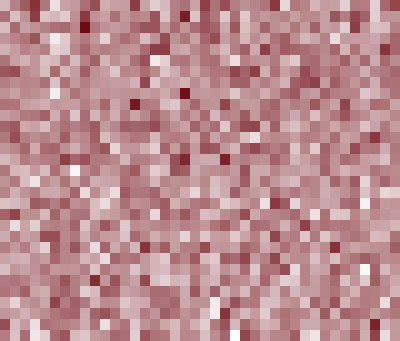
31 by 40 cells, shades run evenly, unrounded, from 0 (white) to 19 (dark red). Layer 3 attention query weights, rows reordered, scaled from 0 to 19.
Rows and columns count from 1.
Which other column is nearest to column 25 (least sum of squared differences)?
13
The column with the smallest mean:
37
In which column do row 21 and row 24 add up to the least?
2
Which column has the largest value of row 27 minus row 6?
16
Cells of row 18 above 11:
5
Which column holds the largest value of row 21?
31
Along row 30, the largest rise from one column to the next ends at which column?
38
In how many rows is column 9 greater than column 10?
16
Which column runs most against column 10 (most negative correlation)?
29
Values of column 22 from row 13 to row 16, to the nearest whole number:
7 13 7 9
